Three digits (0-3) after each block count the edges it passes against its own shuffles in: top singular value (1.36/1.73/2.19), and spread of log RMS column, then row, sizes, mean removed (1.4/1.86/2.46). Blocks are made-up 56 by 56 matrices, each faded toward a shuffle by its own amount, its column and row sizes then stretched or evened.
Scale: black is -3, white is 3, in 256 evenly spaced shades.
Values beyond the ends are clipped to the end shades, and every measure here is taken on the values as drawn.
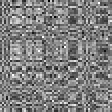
3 0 2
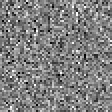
1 2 0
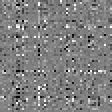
2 3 3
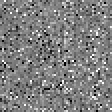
0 1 0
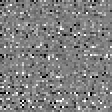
1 1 3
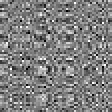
3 2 1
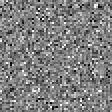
0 1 1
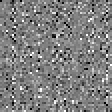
2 2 0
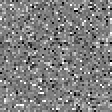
0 0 0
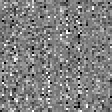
0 3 0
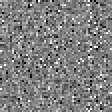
0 1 0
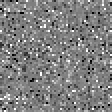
0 0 1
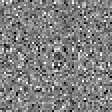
2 1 0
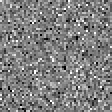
1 0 0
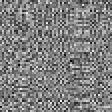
3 0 2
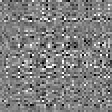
3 2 3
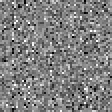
0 2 0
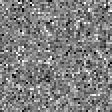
1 1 0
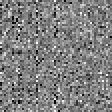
2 2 0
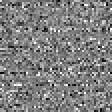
1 0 3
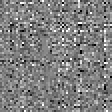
2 2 2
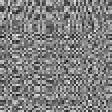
3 2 2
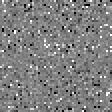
0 1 2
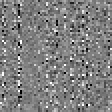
1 3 0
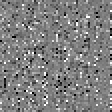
0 3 0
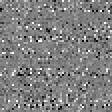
1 0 3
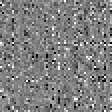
2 3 1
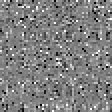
2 0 1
